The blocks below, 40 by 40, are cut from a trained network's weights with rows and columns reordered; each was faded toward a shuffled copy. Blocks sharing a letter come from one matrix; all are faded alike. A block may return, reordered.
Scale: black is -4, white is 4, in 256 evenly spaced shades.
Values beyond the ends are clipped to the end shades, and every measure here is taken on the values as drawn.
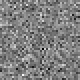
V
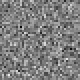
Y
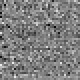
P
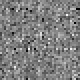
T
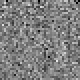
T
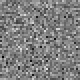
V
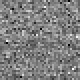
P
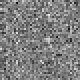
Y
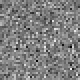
V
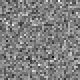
Y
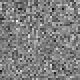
Y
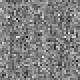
T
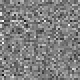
Y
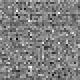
P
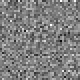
Y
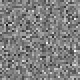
Y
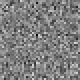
Y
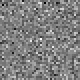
V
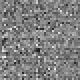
P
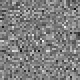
Y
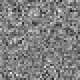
Y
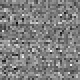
P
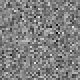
Y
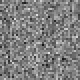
T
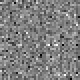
T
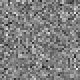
Y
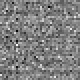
P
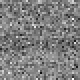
P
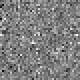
V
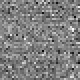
P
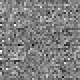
P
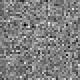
Y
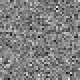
V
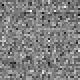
P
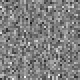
T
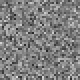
Y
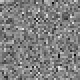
V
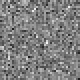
Y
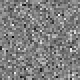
V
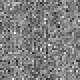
T
